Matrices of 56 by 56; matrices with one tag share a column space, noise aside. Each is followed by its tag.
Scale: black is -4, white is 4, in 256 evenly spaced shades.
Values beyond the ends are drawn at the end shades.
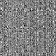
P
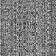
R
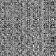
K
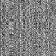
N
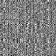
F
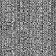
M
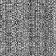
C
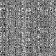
P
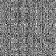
F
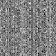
P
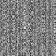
R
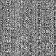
K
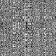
N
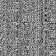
M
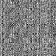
F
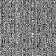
F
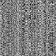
C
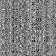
K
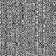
C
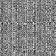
M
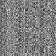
P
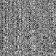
K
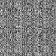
P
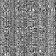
P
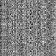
R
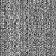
N
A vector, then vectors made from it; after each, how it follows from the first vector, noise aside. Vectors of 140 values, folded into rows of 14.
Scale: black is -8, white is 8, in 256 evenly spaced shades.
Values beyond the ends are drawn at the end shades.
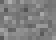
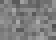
wrapped around, negated.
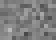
wrapped around, negated.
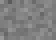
negated, shrunk.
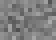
wrapped around, negated.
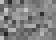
negated, scaled up.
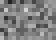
negated, scaled up.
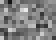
negated, scaled up.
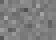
partly zeroed.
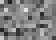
negated, scaled up.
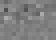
partly zeroed.
